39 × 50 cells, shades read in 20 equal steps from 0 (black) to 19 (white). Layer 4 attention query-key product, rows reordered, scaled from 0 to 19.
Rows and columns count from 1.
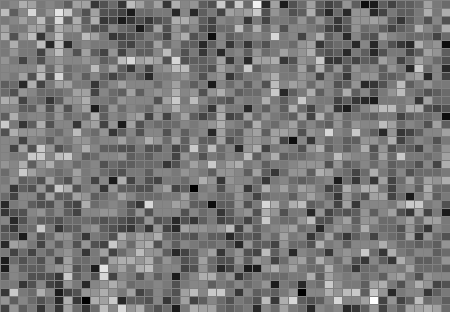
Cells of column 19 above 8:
21
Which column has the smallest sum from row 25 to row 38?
1
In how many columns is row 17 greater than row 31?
27
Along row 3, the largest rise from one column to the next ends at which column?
7
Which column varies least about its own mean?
49
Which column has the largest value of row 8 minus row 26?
15
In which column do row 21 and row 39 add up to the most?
24
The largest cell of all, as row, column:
38, 42
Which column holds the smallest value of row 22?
31
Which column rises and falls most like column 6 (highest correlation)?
50
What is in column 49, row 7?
11
